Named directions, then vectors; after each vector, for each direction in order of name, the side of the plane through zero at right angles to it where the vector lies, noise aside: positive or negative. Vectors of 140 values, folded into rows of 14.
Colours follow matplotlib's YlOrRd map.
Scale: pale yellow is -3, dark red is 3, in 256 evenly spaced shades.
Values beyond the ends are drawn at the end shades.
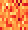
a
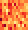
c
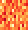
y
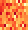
negative, positive, negative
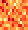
negative, negative, negative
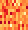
negative, negative, positive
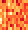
positive, negative, negative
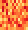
negative, negative, negative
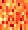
positive, negative, negative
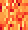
positive, positive, negative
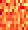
negative, positive, negative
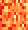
negative, positive, negative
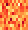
negative, negative, positive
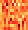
negative, negative, positive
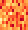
positive, negative, negative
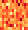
positive, negative, negative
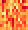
negative, negative, negative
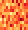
positive, negative, negative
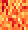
negative, negative, negative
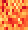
negative, negative, negative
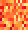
negative, positive, negative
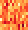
negative, negative, positive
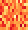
negative, positive, negative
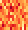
positive, positive, negative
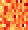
positive, negative, positive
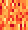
positive, positive, negative
